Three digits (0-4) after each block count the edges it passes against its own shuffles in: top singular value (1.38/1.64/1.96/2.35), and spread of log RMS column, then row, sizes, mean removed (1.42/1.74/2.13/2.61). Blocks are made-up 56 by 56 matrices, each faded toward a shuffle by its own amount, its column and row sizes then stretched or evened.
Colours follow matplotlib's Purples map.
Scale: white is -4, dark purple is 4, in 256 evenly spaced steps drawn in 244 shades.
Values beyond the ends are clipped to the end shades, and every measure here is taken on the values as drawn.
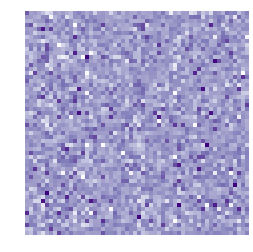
0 1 0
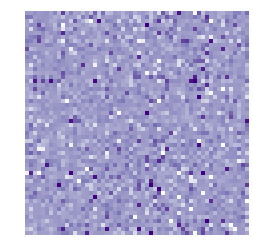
0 1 0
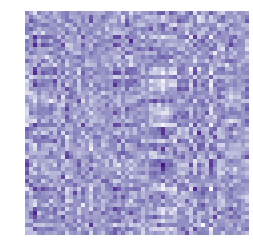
4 4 1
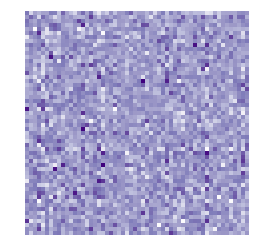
1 3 0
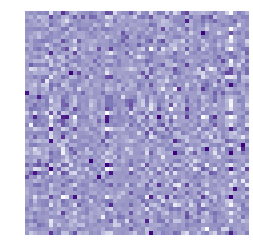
4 3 1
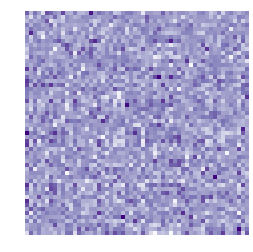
3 1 0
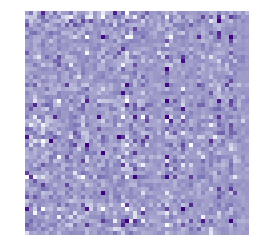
0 4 2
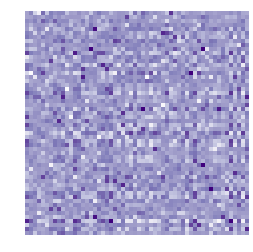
4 0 2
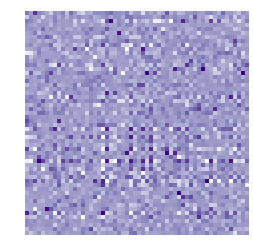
3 0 3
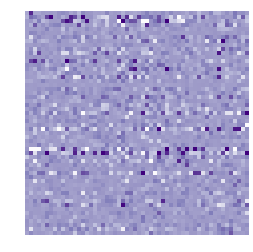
0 1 4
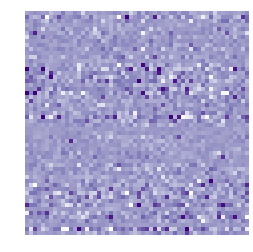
0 0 4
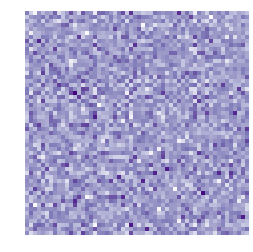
3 0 0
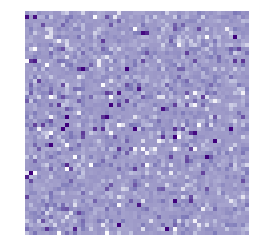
0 1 1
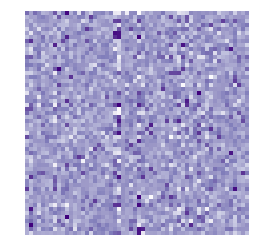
2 3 0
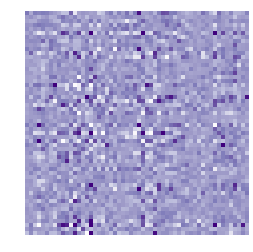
4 3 3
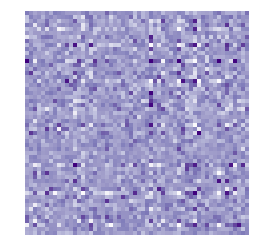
3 3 3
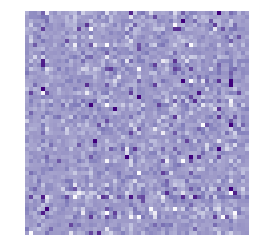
1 2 2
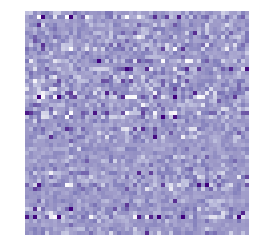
0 0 4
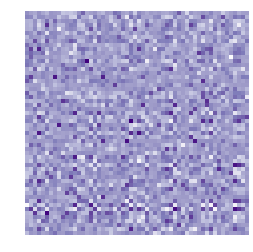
4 2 2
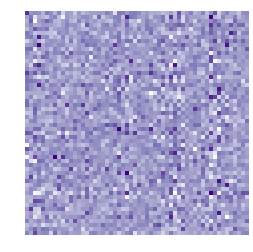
1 3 0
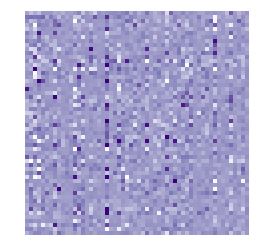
0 4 1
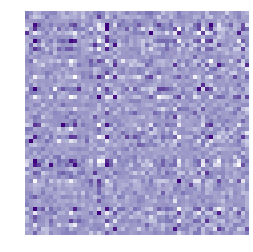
4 3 4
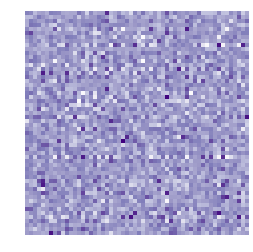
1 1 2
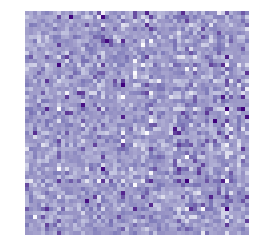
2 3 1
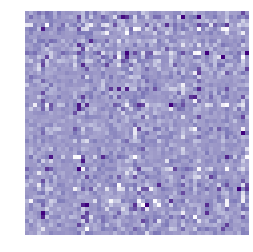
0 3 3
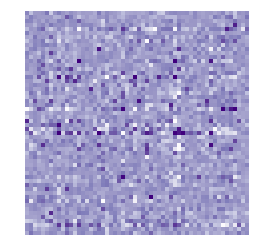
2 2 3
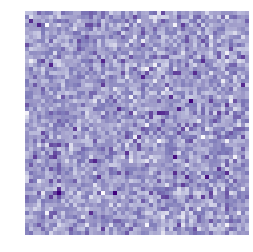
1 0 0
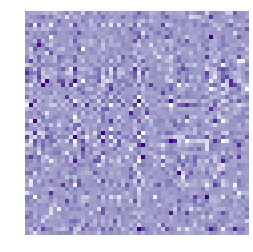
3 2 2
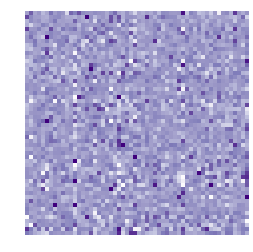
1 3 1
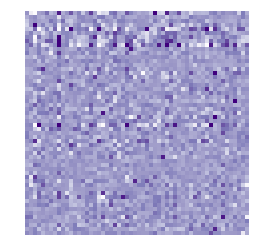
3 2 3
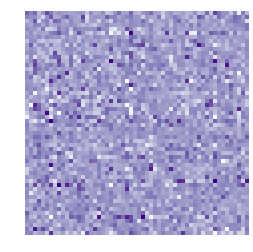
0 2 2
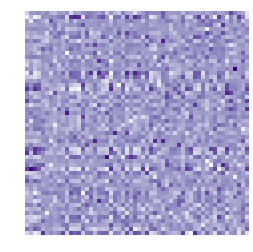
4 1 3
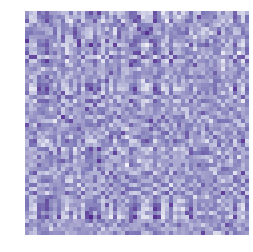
4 1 3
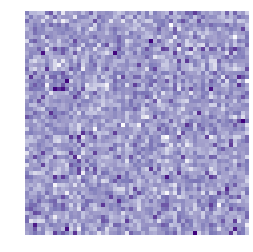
3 0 0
